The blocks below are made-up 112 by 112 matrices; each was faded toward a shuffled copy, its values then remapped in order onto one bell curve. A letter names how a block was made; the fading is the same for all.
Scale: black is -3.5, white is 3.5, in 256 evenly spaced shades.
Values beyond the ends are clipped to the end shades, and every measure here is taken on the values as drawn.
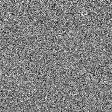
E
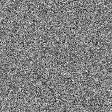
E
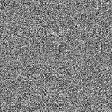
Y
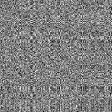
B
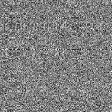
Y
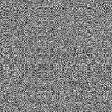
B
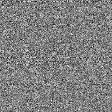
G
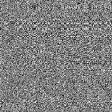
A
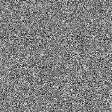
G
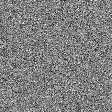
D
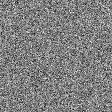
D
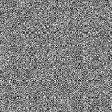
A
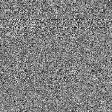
G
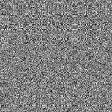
A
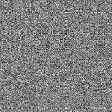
Y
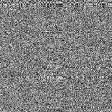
Y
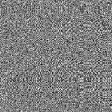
B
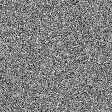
D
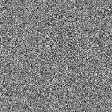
Y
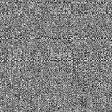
A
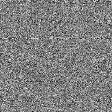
G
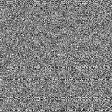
A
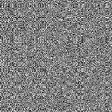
B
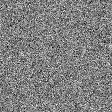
D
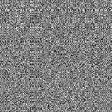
B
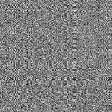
B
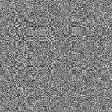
B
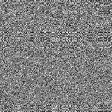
A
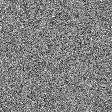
D
